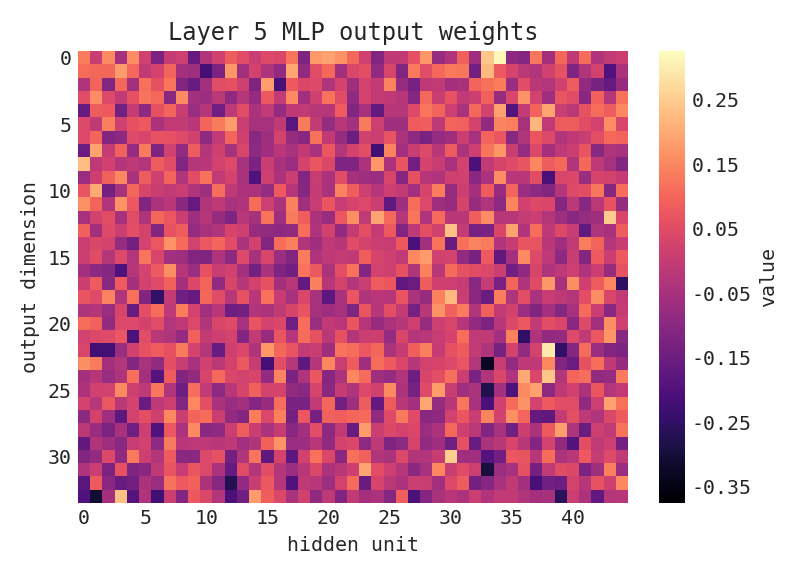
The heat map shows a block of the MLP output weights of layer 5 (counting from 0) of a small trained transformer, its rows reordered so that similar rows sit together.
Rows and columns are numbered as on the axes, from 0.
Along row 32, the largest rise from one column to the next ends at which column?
1
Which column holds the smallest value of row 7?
24
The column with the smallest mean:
32
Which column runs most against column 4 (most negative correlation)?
9
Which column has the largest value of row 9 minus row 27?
3
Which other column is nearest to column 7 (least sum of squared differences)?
31
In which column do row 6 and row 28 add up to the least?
22
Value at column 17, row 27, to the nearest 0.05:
-0.15
